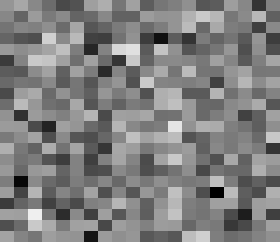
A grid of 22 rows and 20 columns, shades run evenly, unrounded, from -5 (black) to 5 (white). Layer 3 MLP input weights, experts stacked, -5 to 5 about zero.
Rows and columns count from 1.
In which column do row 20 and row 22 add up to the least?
7
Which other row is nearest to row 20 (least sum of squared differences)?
10
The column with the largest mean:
13
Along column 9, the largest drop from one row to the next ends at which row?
6
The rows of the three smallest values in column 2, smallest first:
17, 11, 18
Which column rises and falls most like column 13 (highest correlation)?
12
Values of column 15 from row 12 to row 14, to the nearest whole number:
2 -1 -1
